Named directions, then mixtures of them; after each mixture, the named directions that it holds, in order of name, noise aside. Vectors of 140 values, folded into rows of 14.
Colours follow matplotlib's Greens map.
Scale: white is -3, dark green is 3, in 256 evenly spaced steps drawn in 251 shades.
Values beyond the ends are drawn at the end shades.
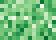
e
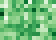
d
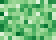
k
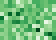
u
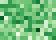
e, k, u.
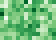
d.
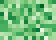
e, k, u.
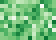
e.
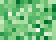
k, u.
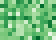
d, e, u.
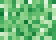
d, k, u.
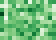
d, k, u.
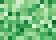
e, k, u.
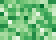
e, k.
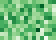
e, k, u.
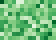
e, k, u.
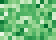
e, k.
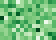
u.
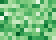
e, k, u.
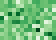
u.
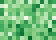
d, e, k.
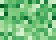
d, e, k.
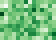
d.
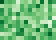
e, k, u.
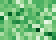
u.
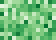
d, e, k.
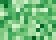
d, k, u.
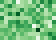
e, u.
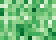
d, e.
